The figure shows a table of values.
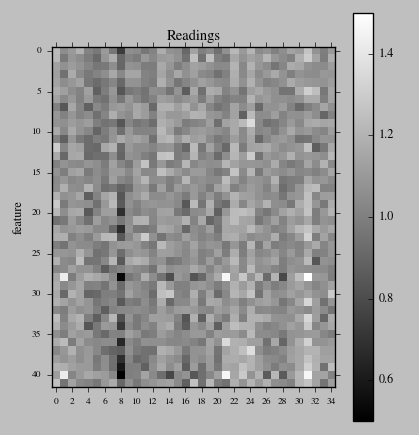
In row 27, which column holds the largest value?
24
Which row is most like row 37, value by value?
9
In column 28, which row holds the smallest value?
28
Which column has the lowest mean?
8
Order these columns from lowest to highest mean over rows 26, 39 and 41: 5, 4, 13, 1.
5, 4, 1, 13
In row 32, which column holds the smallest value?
6
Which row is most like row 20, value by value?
34
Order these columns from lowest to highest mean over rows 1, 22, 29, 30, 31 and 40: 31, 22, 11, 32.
11, 32, 22, 31
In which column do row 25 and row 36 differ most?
21
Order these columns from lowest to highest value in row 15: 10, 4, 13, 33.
4, 33, 10, 13
